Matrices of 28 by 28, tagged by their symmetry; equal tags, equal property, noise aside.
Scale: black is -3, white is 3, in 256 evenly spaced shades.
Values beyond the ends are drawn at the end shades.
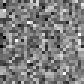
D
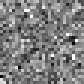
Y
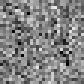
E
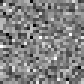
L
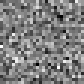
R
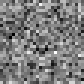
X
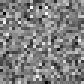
E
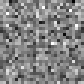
X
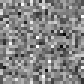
D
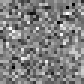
R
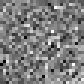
L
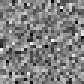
E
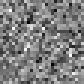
E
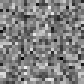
X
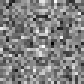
X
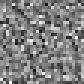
R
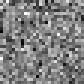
L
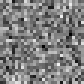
E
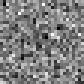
E
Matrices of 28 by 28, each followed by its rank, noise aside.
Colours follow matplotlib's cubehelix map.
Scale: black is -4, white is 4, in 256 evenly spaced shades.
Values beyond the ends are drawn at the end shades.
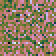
six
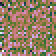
five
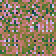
four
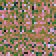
six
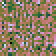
four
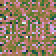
five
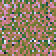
six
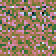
five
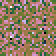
five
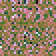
six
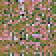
four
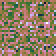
four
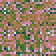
five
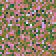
seven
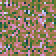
six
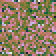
six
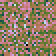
seven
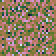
six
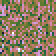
five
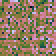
seven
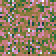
five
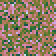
seven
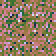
seven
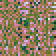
five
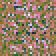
five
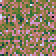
six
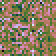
seven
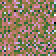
four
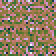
five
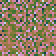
five
